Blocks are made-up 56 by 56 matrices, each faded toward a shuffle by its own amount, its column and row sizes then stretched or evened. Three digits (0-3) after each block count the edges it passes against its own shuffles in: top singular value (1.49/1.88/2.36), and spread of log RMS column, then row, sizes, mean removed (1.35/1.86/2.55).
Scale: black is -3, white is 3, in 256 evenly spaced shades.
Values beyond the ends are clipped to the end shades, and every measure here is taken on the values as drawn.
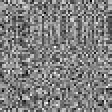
3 0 1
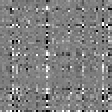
3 3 3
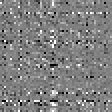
2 3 3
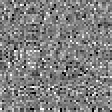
2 0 2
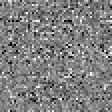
0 1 2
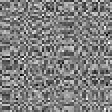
3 1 1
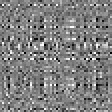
3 2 3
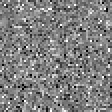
0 0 1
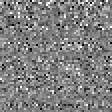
1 0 3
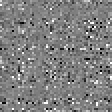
0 2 3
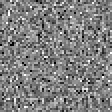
1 0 0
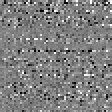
0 1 3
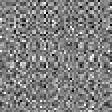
3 2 0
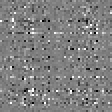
0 2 3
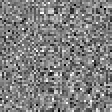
2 0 0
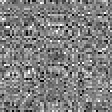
3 1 2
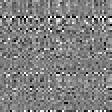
3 1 3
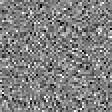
2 0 0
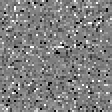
0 0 1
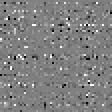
0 2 3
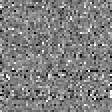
1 1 2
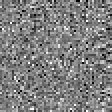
2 1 1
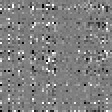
0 3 3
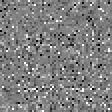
1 1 1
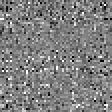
0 2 2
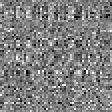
3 0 2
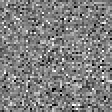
1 1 0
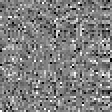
2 1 0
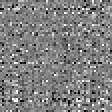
2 2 3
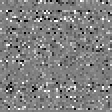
0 1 3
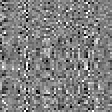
3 3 0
